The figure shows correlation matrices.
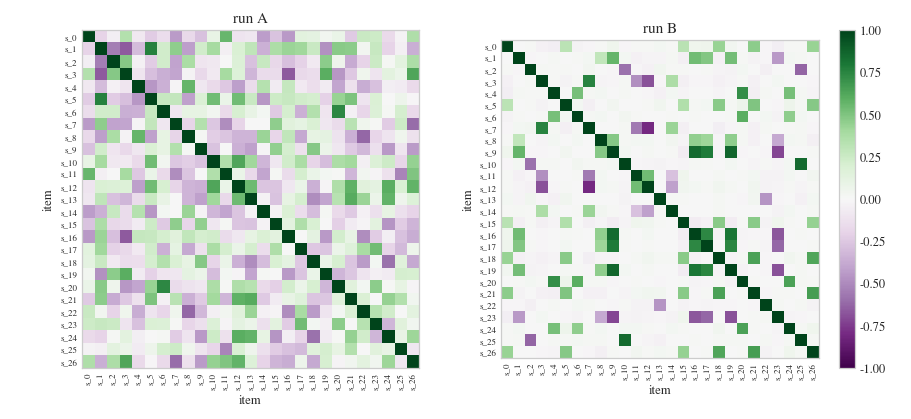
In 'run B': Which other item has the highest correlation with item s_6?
s_20
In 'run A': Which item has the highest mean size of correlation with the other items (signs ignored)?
s_1
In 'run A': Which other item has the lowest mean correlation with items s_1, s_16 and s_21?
s_3
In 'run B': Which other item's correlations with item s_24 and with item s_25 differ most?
s_10
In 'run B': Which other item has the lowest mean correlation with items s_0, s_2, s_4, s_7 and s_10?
s_12
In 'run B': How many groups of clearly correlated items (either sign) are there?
6
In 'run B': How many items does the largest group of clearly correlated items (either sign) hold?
7
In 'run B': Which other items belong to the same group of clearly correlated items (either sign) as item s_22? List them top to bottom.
s_13
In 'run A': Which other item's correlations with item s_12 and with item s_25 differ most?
s_10
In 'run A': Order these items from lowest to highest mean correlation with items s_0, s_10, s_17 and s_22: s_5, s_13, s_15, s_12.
s_15, s_5, s_12, s_13
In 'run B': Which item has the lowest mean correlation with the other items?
s_23
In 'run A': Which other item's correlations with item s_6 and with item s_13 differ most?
s_18
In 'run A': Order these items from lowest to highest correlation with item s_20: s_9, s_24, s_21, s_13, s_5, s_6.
s_9, s_24, s_21, s_13, s_5, s_6
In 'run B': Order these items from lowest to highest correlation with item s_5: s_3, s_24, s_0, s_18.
s_3, s_24, s_0, s_18
